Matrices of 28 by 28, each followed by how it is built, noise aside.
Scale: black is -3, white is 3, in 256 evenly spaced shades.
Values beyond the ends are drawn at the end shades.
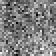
smooth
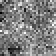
smooth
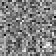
blocks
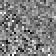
lower triangular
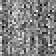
blocks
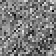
Hankel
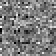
low rank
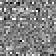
uneven rows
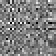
low rank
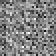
repeating rows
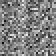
repeating rows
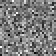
noise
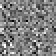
low rank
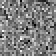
noise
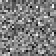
repeating rows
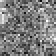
smooth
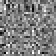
low rank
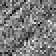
Hankel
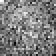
smooth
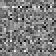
uneven rows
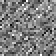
Hankel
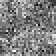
smooth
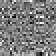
low rank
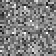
repeating rows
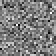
repeating rows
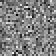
noise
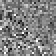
lower triangular
